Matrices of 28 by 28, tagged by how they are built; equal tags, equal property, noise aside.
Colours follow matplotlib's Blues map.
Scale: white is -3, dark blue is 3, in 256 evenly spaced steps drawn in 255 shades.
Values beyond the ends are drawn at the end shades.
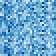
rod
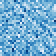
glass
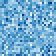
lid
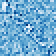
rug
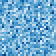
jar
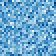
rod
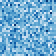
jar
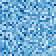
rod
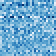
lid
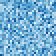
jar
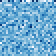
lid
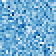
rug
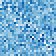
rug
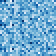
rod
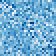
rug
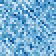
glass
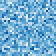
rod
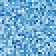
jar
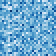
rod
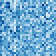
rod
